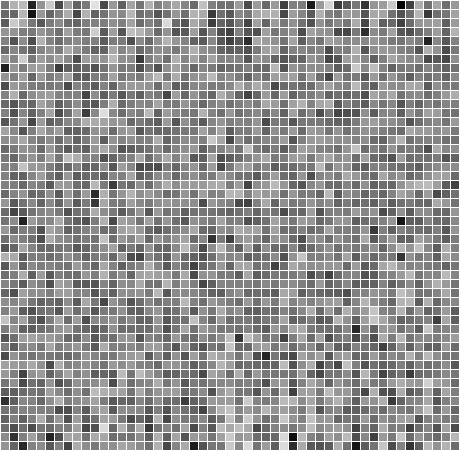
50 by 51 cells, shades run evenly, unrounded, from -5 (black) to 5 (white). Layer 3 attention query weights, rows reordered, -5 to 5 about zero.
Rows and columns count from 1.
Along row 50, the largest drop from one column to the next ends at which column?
33
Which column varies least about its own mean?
20
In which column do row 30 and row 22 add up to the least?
11
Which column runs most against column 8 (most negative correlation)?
28
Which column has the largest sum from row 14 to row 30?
12
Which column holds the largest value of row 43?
48
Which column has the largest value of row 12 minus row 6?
37
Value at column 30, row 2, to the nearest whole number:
2
